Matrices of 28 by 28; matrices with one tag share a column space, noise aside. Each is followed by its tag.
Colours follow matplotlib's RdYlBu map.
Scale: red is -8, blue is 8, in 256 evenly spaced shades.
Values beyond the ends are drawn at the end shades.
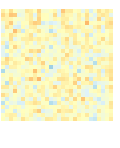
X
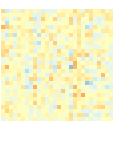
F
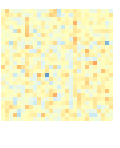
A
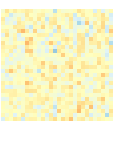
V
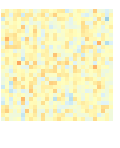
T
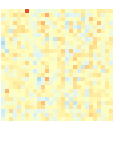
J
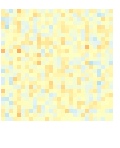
T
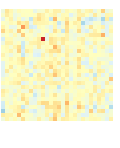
V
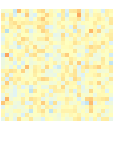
X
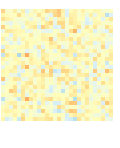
X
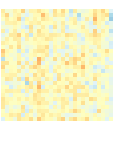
F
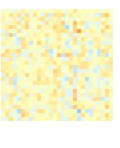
J
